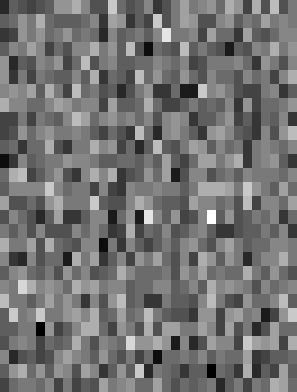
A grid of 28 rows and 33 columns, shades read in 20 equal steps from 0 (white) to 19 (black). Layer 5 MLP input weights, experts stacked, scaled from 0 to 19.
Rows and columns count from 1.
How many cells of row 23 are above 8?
20
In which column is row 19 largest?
8
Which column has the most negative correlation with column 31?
5
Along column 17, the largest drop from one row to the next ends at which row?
23
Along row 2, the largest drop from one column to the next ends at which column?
18
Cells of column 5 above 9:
18
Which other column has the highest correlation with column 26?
17
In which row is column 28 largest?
19
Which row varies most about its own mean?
16
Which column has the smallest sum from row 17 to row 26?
9
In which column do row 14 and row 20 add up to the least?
28
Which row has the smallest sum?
21
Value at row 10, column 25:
7
